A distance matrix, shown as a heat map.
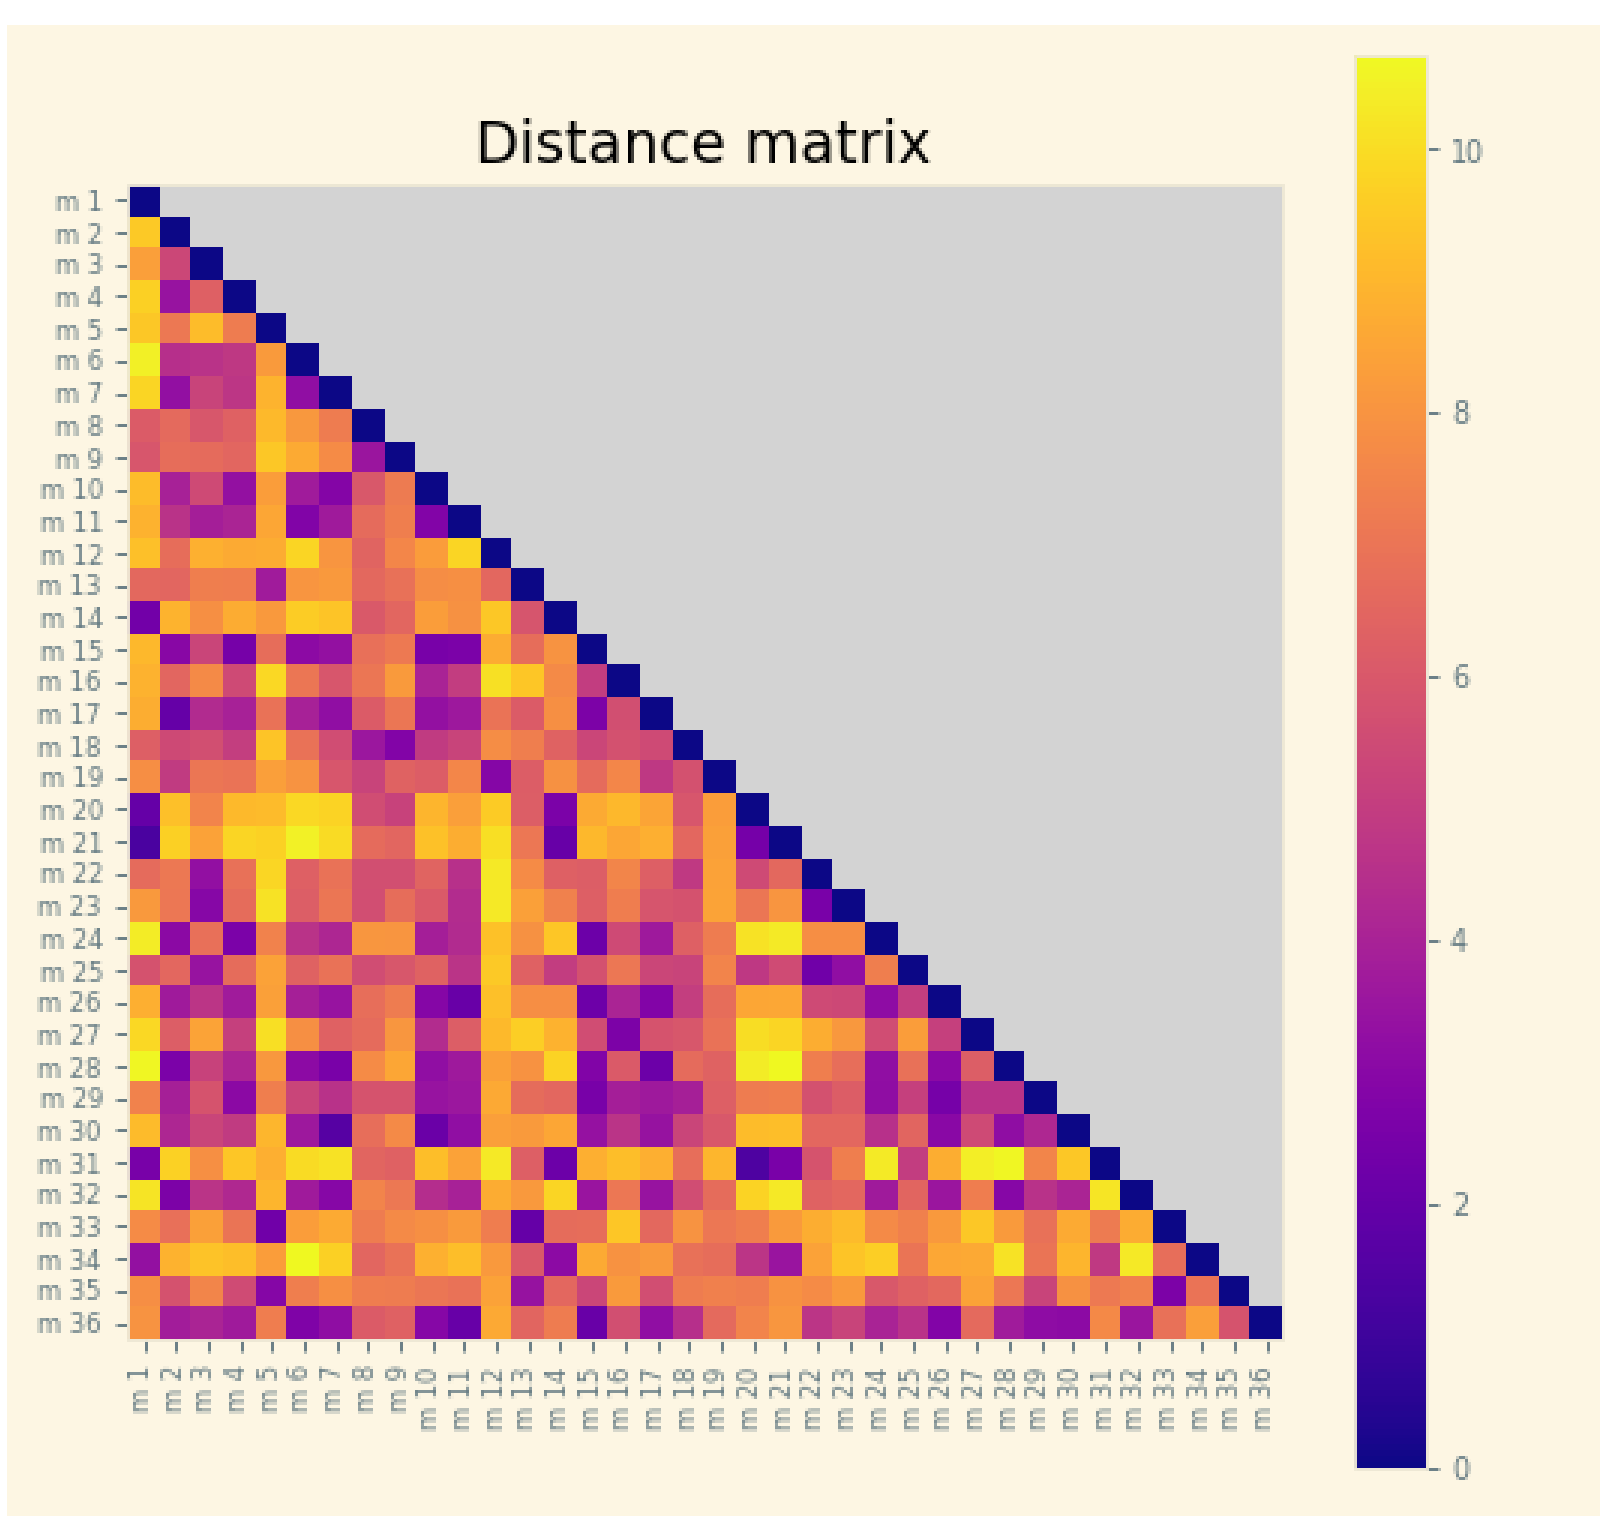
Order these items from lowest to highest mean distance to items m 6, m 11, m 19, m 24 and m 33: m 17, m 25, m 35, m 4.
m 17, m 4, m 35, m 25
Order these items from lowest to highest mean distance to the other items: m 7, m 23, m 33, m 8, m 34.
m 7, m 8, m 23, m 33, m 34
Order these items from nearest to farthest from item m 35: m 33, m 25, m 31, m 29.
m 33, m 29, m 25, m 31
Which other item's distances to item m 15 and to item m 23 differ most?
m 24
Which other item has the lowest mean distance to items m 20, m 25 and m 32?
m 22
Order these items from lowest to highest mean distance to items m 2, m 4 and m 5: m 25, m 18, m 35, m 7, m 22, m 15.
m 15, m 35, m 7, m 18, m 25, m 22
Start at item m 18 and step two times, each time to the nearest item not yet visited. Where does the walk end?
m 8
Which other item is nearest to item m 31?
m 20
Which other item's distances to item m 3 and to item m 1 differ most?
m 21
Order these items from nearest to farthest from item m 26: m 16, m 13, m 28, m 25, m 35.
m 28, m 16, m 25, m 35, m 13
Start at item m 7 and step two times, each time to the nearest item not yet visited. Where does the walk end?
m 10
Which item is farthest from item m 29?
m 12
